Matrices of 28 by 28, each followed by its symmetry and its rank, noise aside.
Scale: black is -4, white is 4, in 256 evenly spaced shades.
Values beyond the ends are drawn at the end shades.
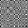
symmetric, rank two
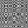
antisymmetric, rank two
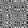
antisymmetric, rank two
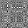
no symmetry, rank two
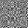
no symmetry, rank three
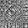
symmetric, rank four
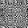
no symmetry, rank four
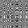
antisymmetric, rank two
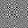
no symmetry, rank two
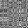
no symmetry, rank three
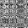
no symmetry, rank two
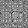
symmetric, rank four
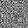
symmetric, rank four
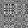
antisymmetric, rank two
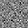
no symmetry, rank four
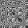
symmetric, rank four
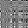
antisymmetric, rank two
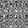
no symmetry, rank three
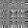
antisymmetric, rank two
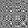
symmetric, rank two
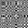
symmetric, rank two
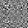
no symmetry, rank three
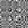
symmetric, rank two
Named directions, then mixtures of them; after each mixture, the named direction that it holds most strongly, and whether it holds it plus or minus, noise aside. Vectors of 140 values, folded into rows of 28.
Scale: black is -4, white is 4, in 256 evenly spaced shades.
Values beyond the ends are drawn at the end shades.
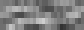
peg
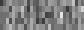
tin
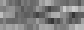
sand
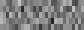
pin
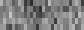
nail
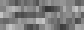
peg, plus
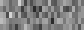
pin, plus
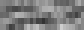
peg, minus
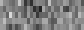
nail, plus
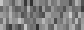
nail, plus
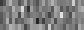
tin, plus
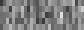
tin, plus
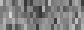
nail, plus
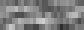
peg, plus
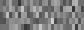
pin, minus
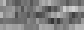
sand, plus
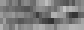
sand, plus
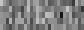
tin, minus
